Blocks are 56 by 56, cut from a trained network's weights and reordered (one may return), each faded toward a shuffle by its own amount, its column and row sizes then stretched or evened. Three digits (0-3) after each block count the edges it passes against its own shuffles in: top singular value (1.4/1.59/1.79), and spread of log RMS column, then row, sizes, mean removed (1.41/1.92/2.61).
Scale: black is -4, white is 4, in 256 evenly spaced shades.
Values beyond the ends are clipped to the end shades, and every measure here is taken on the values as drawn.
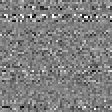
2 0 3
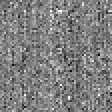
1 2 1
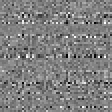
3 1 3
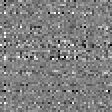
1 1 3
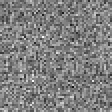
2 1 0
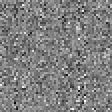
2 2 0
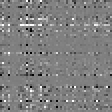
2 2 3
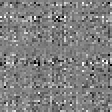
1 2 3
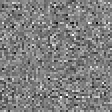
1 1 2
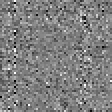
1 2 0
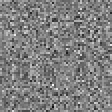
3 2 0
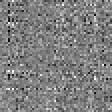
2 2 2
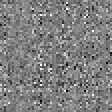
0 3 1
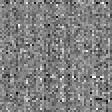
2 1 2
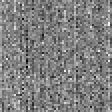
2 2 0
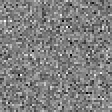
0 1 1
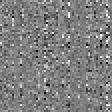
0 3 1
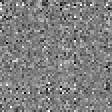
2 2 2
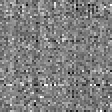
1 0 2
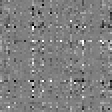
1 3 2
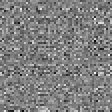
3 0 3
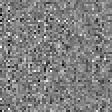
1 2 1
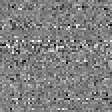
0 0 3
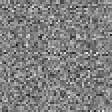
3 0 2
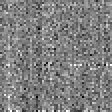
1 0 2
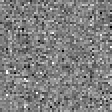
0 1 0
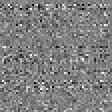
1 1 3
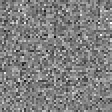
1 1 1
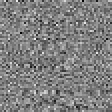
3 0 2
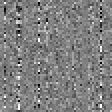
3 3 0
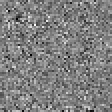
1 1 1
